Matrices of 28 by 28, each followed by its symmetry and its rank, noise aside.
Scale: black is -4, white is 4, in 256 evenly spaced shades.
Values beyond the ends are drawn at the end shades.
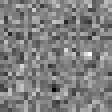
antisymmetric, rank six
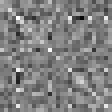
symmetric, rank four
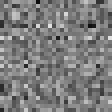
no symmetry, rank four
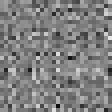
no symmetry, rank four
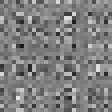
no symmetry, rank three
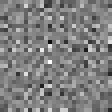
no symmetry, rank four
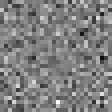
antisymmetric, rank six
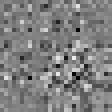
symmetric, rank four
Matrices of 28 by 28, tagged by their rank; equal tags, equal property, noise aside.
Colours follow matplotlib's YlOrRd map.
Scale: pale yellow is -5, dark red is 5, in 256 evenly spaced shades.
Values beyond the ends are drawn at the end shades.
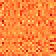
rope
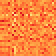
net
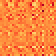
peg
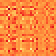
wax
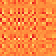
wax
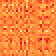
rope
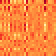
wax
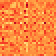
rope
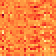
rope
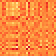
wax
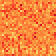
net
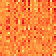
rope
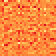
rope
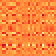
wax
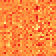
net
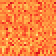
net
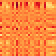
wax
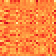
peg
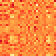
rope
